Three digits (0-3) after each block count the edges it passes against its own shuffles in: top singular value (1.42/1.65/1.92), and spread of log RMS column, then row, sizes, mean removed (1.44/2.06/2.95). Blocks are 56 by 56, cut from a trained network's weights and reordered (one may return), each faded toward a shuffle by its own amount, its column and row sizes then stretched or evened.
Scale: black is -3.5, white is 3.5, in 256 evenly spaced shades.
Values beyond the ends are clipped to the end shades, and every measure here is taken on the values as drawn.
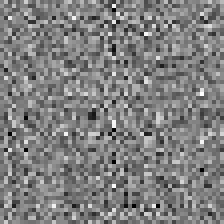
3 2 1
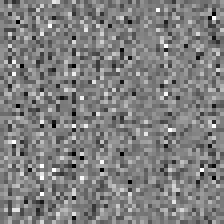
1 2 0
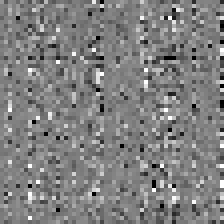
1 3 0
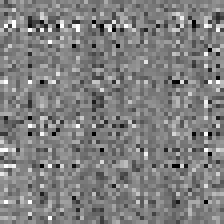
2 2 2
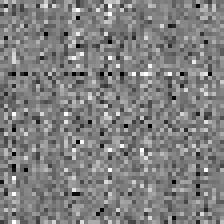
0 2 1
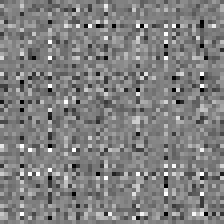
1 3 2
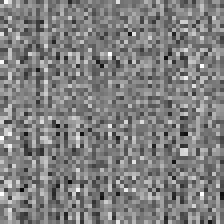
3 1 1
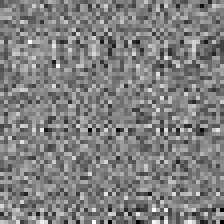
3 0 2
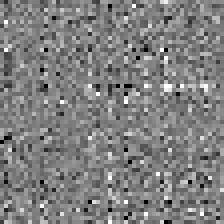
2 2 1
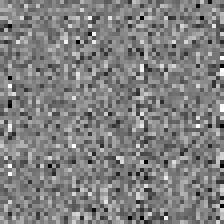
1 2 1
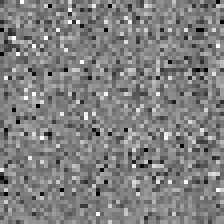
0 0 1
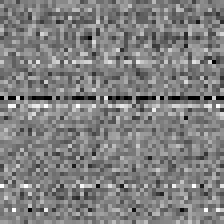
3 0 2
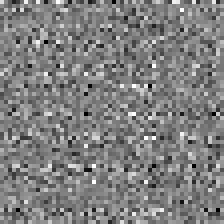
1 1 2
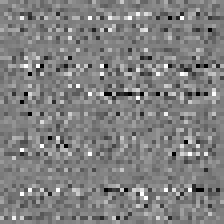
0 1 3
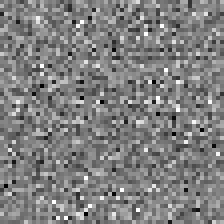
0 0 0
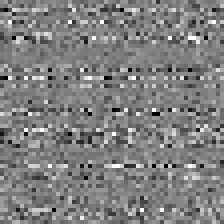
2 0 3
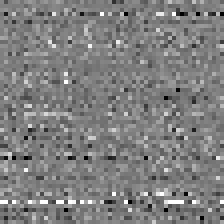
2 1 2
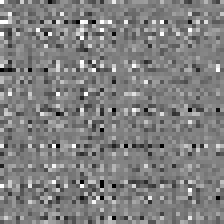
1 2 3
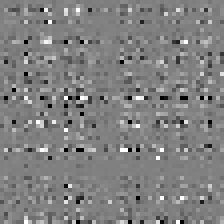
2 2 3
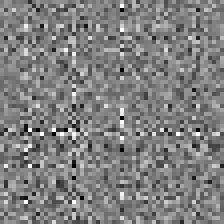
2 2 2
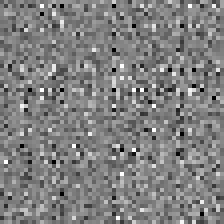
1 2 1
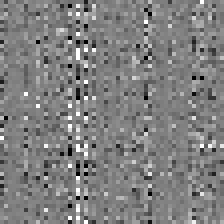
2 3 1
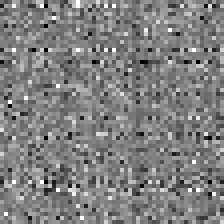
1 0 2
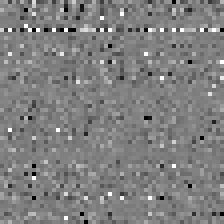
2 1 2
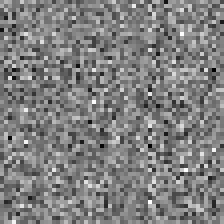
1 1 0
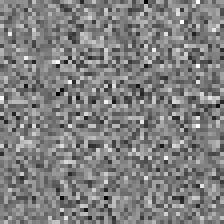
2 1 1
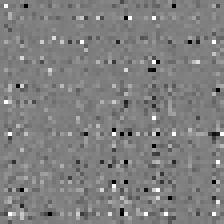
0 2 2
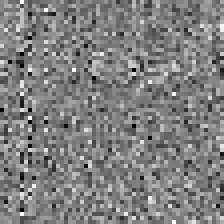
1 2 0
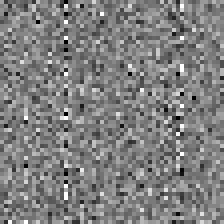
1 2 0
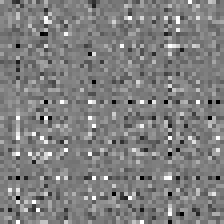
1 2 2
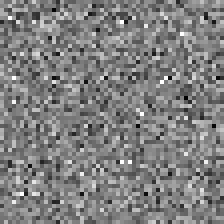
1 0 1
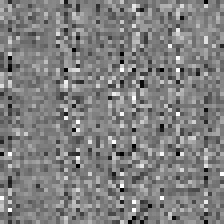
2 3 0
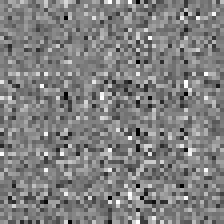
0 2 2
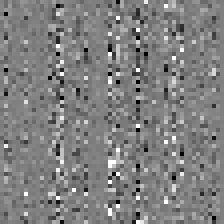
1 3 0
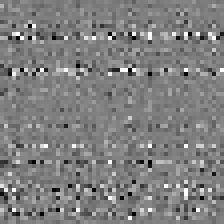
1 1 3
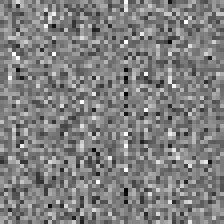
1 2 0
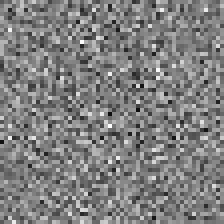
1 1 0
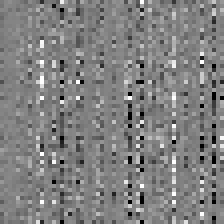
3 3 1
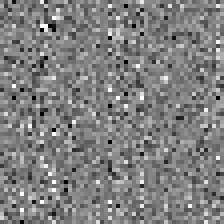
0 2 0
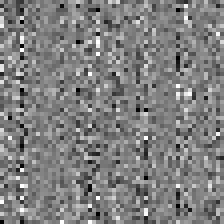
0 3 0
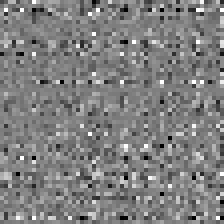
2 2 3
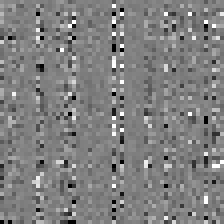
2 3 1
